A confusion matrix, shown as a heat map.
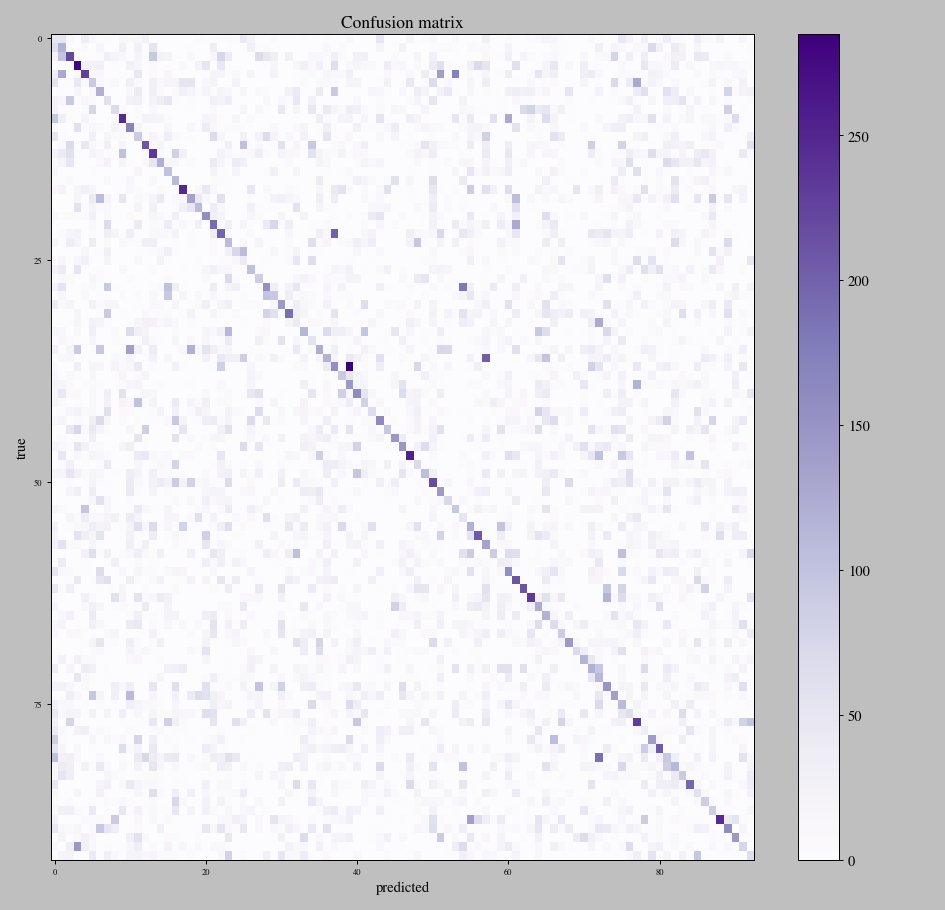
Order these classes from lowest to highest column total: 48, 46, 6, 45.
45, 46, 48, 6
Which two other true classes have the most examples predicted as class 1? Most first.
4, 2
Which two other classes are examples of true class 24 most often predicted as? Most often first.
25, 87
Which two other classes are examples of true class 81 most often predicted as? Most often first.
72, 0
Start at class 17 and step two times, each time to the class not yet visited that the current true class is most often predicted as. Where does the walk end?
59
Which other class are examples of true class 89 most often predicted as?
6
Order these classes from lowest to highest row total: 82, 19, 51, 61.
19, 51, 61, 82
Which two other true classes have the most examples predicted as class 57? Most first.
36, 11
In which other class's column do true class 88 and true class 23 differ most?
55
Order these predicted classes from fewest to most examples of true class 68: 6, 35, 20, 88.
88, 20, 6, 35
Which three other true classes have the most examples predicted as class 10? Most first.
35, 74, 33
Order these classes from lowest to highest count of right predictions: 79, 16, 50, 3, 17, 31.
16, 79, 31, 50, 17, 3
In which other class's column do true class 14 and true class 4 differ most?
53
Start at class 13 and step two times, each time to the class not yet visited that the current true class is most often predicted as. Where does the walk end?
60
